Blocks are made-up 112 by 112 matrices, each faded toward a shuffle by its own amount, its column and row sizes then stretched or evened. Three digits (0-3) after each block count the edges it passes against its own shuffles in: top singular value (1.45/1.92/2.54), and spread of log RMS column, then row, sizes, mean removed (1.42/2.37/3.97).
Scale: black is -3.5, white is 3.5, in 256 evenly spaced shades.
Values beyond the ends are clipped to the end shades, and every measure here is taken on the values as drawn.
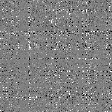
1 2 2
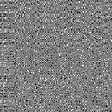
3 1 1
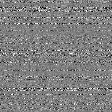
0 0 3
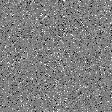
1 1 0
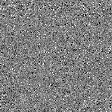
1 1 1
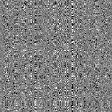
3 2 1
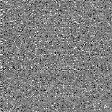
2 1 1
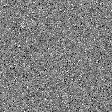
0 0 0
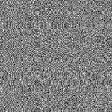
3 1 0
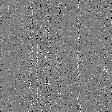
0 2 0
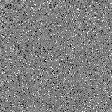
2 0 0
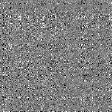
1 2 2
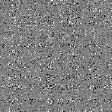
0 2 2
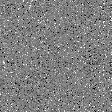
1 1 0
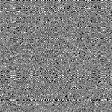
3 0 2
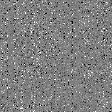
0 2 1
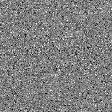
1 0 1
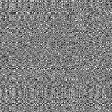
3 0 2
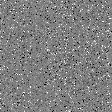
0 1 0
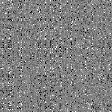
2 2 1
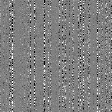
1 3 0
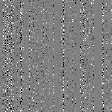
1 3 0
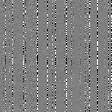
3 3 0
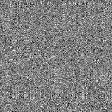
2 0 1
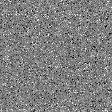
0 0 1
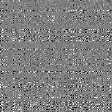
2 2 3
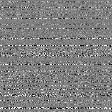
1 0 3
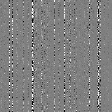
3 3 0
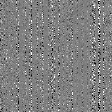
1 3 0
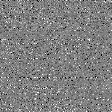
1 0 2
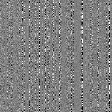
3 3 0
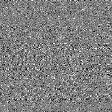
2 0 2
